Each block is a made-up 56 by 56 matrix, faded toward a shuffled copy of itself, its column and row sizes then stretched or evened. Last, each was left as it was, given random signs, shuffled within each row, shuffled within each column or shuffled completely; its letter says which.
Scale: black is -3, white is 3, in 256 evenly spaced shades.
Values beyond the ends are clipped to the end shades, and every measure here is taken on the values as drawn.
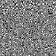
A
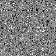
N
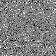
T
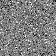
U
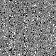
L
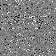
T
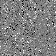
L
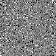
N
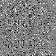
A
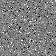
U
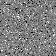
U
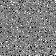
T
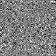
A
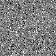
L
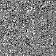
N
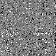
N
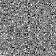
A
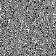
L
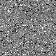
T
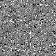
N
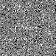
N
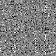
A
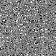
T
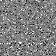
T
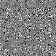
A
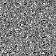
N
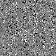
L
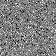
U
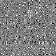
A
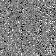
L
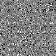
A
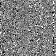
L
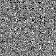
N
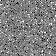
U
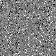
L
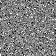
U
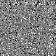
N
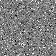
U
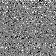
T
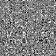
A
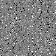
L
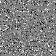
T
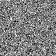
U
